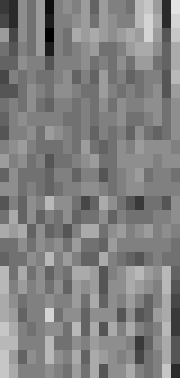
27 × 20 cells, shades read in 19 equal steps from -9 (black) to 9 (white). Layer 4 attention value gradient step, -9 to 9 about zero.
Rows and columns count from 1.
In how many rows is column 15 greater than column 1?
12
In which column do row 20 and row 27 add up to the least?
20
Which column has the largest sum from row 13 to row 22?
19
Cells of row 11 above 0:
8
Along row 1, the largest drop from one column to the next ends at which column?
6
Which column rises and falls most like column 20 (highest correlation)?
17
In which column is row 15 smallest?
16
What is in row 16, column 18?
0
